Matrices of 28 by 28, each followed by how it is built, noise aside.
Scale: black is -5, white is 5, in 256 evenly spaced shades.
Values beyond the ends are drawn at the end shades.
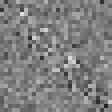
banded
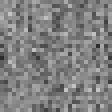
blocks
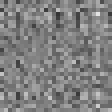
low rank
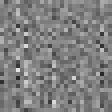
low rank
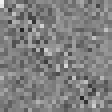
banded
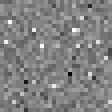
sparse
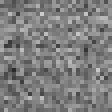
blocks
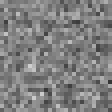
blocks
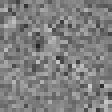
block diagonal
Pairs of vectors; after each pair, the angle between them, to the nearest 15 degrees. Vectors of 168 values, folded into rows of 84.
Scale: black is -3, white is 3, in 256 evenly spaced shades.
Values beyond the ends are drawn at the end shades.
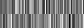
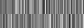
15 degrees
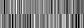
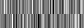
120 degrees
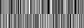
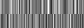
150 degrees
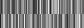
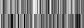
150 degrees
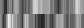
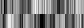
30 degrees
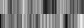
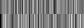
75 degrees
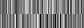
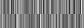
120 degrees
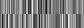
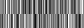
45 degrees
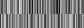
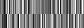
105 degrees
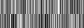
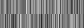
30 degrees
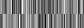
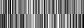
75 degrees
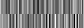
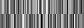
120 degrees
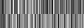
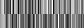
165 degrees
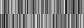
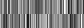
90 degrees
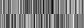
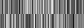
165 degrees
